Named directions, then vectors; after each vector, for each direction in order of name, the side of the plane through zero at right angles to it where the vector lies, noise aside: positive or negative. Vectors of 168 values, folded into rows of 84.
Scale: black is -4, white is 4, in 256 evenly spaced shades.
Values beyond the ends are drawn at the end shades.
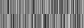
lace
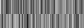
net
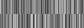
negative, positive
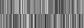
positive, negative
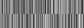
negative, positive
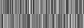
positive, positive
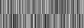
positive, negative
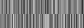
negative, positive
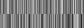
negative, negative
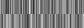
positive, positive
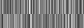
positive, positive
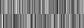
positive, negative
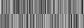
negative, positive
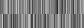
positive, negative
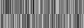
positive, positive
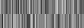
negative, positive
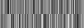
positive, positive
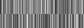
positive, negative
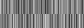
negative, positive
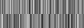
negative, negative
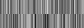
positive, negative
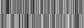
positive, positive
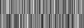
negative, negative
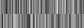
negative, positive
